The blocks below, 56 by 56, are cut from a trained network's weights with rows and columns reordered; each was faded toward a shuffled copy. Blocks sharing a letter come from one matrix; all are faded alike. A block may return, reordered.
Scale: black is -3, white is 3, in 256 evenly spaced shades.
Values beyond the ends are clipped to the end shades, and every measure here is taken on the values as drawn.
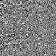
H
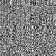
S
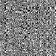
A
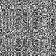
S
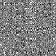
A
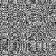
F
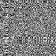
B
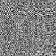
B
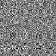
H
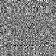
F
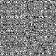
A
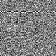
B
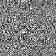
B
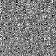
A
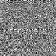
B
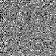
A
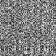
S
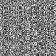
S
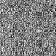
S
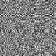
B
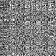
S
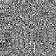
H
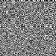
B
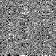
H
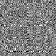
F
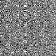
A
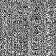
S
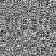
F
